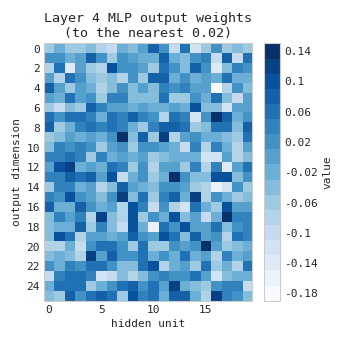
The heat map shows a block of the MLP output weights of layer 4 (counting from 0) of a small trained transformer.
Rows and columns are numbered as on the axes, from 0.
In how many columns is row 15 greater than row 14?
13
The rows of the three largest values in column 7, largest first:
9, 15, 14
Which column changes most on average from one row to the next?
16
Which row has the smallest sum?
0
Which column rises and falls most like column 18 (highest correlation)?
8
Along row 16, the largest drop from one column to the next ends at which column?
10
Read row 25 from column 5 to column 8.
0.08 0.06 -0.06 0.1
